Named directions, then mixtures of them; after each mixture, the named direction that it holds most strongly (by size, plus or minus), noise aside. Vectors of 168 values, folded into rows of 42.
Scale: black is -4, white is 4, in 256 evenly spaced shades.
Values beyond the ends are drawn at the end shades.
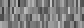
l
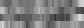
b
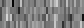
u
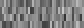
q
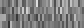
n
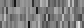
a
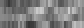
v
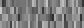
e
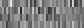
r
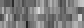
b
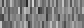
r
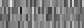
r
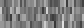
u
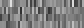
r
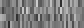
n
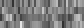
u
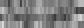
b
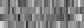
b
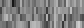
u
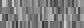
e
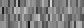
l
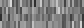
r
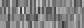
r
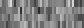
r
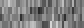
v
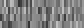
q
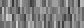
u
